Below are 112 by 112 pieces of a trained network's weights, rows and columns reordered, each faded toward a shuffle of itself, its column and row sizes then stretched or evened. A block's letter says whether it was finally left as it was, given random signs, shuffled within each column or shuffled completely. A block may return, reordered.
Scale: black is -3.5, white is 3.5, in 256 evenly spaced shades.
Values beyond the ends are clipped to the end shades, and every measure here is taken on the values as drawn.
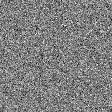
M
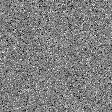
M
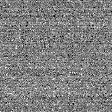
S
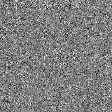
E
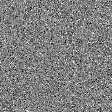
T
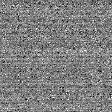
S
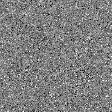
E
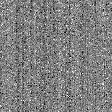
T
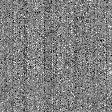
S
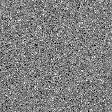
T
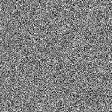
S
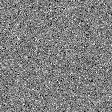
M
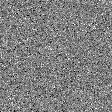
M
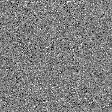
E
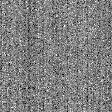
S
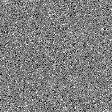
E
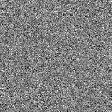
S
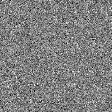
E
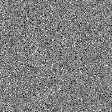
E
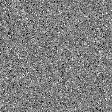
T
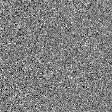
E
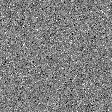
M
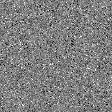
E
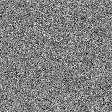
M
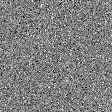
M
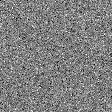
M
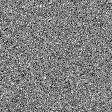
M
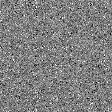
E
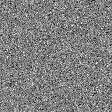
M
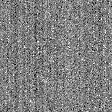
T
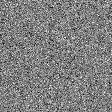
M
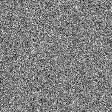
T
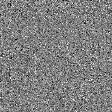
E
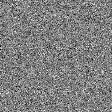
E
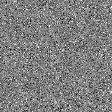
E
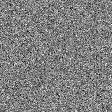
M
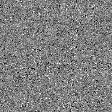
E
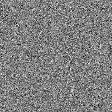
E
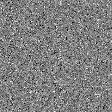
T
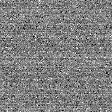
S
